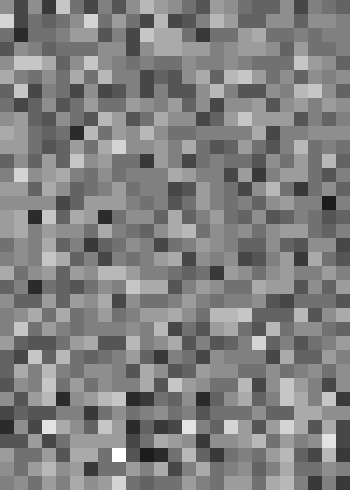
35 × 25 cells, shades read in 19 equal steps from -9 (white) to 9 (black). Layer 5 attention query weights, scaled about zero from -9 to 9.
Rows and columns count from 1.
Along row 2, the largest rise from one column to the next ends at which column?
2
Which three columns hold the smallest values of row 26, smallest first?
3, 5, 21
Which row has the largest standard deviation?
31
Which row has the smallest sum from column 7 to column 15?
11
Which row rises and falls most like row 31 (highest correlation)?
35
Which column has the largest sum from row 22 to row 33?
15
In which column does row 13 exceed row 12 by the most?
24
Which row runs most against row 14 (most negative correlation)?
23
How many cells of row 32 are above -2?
14
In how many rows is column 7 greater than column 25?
13
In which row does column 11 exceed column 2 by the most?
7
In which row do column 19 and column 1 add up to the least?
25
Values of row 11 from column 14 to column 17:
-3 1 3 2
